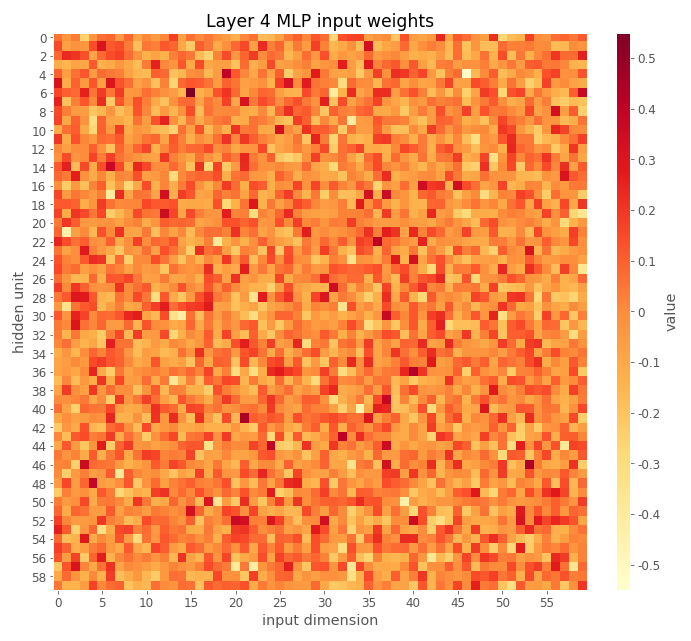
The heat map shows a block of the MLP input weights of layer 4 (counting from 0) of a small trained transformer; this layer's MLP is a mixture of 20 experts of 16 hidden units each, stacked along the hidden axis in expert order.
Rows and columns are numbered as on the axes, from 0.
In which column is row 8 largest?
56
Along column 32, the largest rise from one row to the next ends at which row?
43
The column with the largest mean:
37
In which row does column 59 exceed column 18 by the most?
50
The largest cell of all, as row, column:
6, 15
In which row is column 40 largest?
36
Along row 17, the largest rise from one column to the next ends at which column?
7
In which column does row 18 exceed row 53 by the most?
5
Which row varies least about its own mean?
20
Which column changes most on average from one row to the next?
1
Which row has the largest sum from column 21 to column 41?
41
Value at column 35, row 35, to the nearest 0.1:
0.2
